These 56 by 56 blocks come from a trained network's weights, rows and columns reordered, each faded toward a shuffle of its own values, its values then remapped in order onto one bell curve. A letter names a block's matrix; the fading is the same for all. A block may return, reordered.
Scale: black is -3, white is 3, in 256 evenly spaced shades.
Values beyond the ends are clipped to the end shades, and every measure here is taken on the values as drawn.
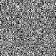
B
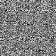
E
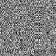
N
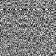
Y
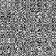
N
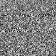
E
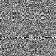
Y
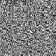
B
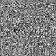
B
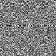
Y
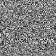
E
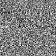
E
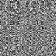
N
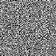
B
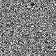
E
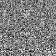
E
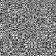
N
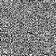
B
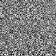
Y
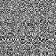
Y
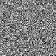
B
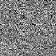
Y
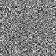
B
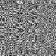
N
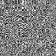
B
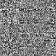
Y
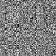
N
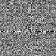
Y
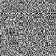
Y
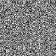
B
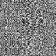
N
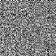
B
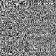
Y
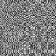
N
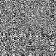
Y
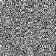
B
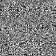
E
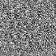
B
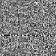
Y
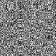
N
